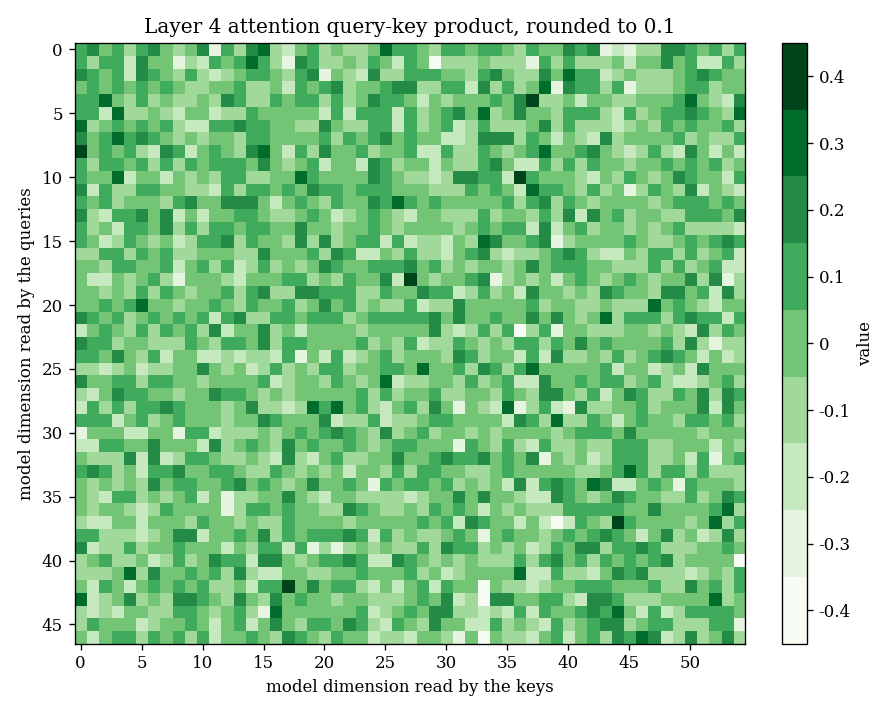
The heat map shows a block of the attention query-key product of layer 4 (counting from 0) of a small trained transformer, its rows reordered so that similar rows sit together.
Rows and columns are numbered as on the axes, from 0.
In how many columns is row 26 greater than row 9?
19
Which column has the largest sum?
0
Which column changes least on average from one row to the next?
46
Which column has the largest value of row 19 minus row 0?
43
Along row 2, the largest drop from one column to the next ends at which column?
20
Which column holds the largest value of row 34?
42
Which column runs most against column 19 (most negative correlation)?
4
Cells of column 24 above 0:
16
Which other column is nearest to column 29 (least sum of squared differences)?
51
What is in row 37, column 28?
0.1
